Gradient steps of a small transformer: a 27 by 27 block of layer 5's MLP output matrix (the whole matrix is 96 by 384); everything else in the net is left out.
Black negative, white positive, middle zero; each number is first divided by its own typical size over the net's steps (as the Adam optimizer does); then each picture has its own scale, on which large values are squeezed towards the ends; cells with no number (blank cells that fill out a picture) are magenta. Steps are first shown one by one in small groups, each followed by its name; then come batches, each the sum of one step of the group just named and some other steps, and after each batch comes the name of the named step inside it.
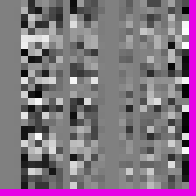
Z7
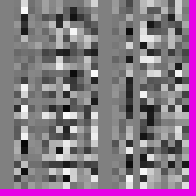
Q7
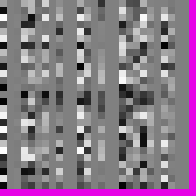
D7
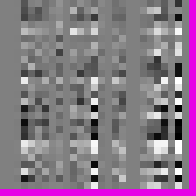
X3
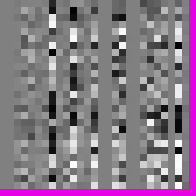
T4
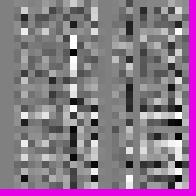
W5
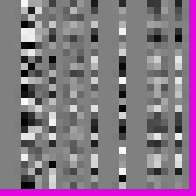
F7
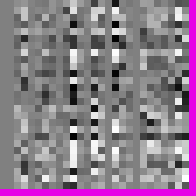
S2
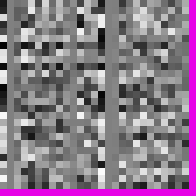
D7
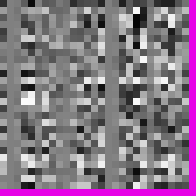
F7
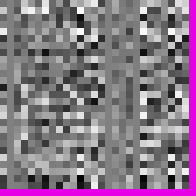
Q7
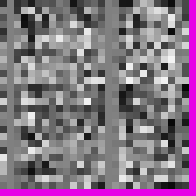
Z7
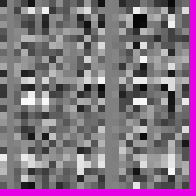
F7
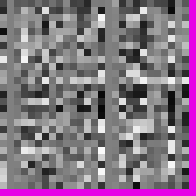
Z7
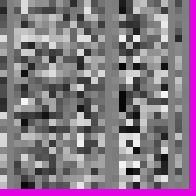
F7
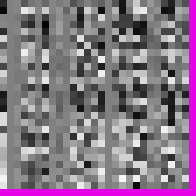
S2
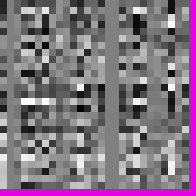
F7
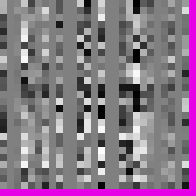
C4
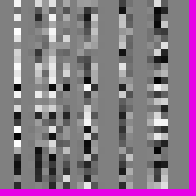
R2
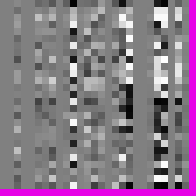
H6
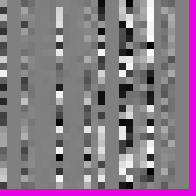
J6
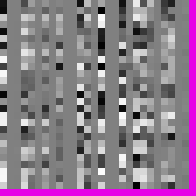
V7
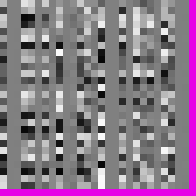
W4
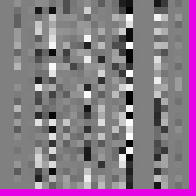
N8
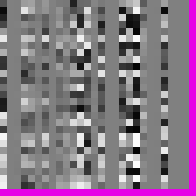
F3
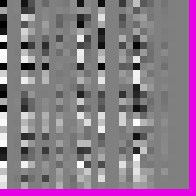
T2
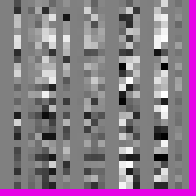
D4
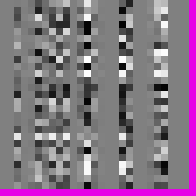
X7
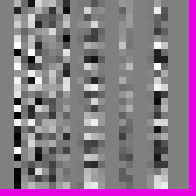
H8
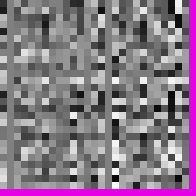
V7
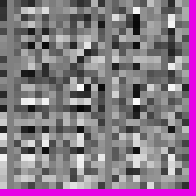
F3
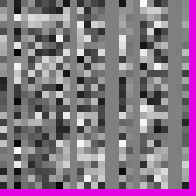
H8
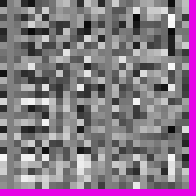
X7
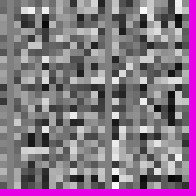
J6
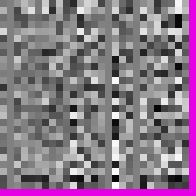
N8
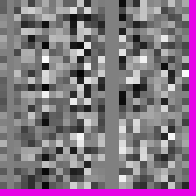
D4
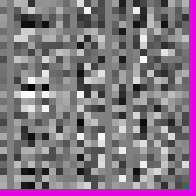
W4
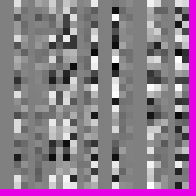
R2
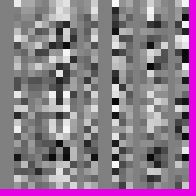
R2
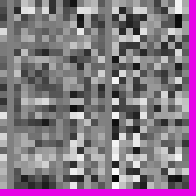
F3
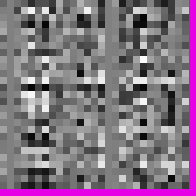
N8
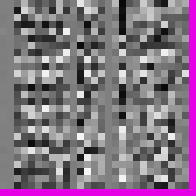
X7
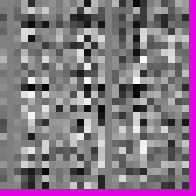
C4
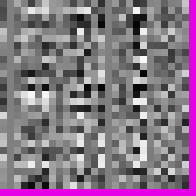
F3
